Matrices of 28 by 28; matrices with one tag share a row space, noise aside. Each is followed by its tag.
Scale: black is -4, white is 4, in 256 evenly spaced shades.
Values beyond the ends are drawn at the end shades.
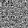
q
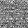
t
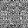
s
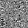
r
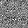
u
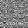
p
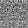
s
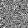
r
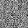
u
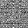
s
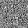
u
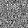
u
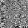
r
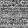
s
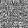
p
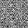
t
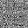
p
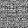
s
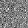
q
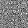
u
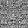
s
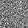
q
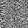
r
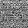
s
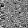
r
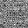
p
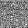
t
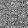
u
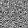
q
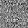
u
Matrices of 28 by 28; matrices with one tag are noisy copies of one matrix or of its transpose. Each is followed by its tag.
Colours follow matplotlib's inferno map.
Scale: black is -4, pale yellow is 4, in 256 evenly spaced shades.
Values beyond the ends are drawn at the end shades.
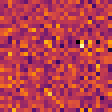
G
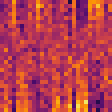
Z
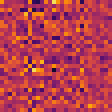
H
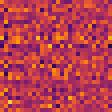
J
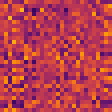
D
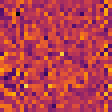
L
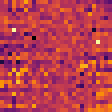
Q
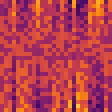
Z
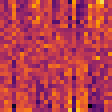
Z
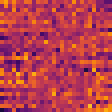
Q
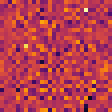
G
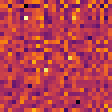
J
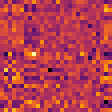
D
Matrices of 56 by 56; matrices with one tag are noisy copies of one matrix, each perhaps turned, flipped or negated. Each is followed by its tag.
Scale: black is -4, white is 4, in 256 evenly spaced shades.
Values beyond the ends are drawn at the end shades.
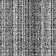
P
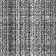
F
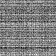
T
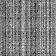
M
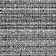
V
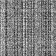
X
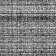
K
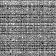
X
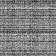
T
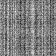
M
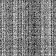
P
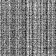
V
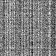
X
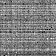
X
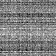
P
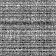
M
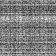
K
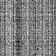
K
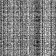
K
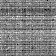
F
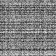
X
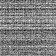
V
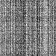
F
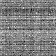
F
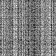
P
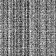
V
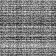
F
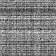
F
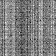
P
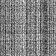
F
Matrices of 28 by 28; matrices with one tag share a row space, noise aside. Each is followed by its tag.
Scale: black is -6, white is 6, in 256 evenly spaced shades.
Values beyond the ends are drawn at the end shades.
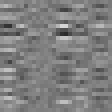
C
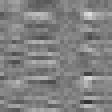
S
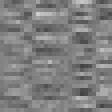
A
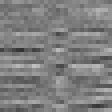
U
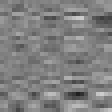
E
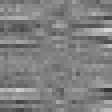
U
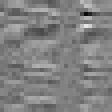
S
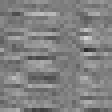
S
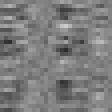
C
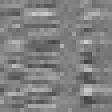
S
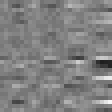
E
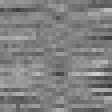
U
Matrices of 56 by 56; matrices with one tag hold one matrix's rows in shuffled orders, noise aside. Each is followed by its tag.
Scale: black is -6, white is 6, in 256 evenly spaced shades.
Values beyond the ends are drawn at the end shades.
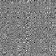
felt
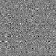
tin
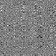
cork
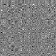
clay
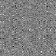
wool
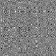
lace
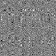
clay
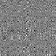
felt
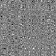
clay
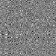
tin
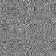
felt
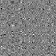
clay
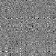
tin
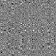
clay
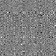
cork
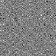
wool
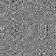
wool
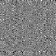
wool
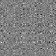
cork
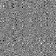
wool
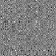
lace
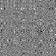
cork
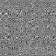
tin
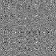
lace
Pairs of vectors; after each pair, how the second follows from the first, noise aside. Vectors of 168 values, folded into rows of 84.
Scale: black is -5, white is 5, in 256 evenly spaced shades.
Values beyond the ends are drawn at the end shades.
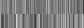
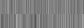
shrunk.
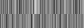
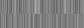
shrunk.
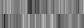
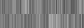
wrapped around, negated, shrunk.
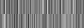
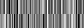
scaled up.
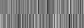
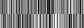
scaled up.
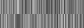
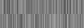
wrapped around, negated, shrunk.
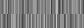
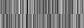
reversed, negated.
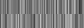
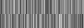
wrapped around, negated.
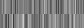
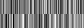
scaled up.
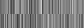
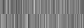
wrapped around, shrunk.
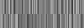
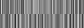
wrapped around, negated.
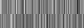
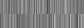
wrapped around, shrunk.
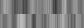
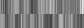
wrapped around, negated.
